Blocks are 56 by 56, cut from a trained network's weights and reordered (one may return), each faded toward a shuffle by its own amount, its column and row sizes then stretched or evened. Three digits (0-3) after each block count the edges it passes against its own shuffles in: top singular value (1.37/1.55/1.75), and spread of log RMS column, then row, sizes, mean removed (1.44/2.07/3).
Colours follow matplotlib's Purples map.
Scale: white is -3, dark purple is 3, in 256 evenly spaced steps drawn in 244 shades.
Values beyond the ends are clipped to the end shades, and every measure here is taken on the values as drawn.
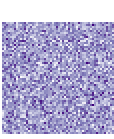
3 0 0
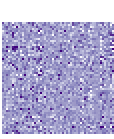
0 2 1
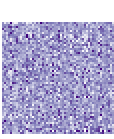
1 2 1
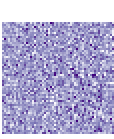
1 1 0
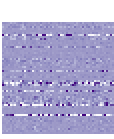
3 0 3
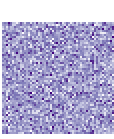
1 2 0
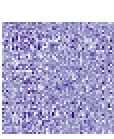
2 2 1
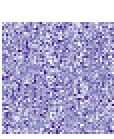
1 2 0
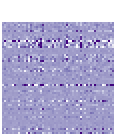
3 1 3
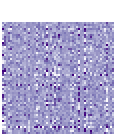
3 3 1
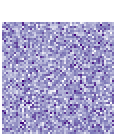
0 1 0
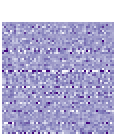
2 0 3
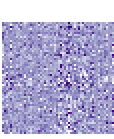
0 3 1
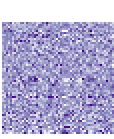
3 0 2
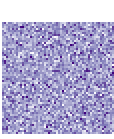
0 0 0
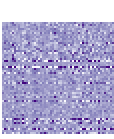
3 1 3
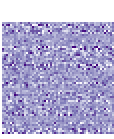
1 0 3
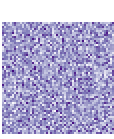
2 0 0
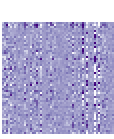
3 3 1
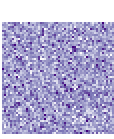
0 1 0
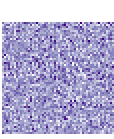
2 1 1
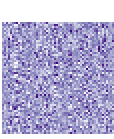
3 2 0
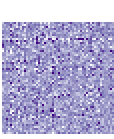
1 2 1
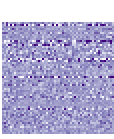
3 0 3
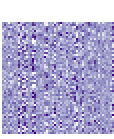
3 3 0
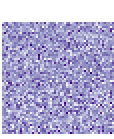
0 1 1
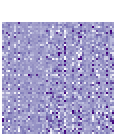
2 3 2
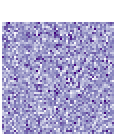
0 2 0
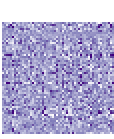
3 2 2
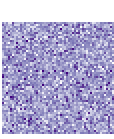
0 0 0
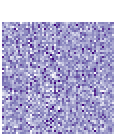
0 2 0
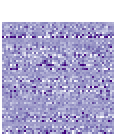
1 0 3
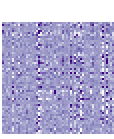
3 3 2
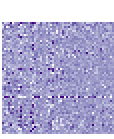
2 2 1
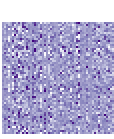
0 3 1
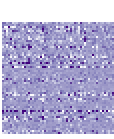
1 2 3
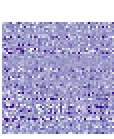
0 1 3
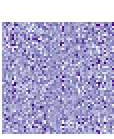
1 2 1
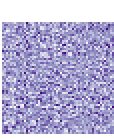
2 0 1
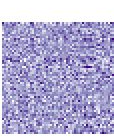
3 0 2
